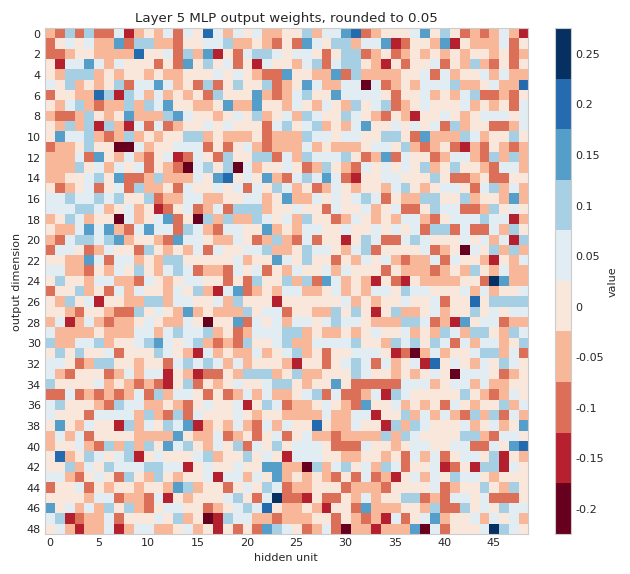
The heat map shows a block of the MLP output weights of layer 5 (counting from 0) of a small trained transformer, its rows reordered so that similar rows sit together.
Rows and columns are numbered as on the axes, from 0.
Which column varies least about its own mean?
25
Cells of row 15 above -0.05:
32
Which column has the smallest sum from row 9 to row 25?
8
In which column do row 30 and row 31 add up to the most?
11
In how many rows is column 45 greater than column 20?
21
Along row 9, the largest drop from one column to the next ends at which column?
5
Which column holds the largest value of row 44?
13
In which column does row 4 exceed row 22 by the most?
29
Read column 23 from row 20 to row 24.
0.1 -0.05 0.15 0 0
